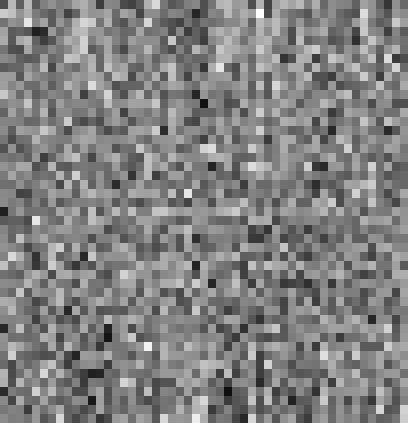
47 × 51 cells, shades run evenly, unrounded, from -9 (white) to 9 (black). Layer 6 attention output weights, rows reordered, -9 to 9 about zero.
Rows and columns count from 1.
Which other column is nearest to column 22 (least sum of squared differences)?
15
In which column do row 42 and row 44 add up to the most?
11
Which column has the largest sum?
40
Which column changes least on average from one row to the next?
48
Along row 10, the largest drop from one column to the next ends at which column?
35
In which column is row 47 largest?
31
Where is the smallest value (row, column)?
2, 33
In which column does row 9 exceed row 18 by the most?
42
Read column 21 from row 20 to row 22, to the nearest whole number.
2 1 1
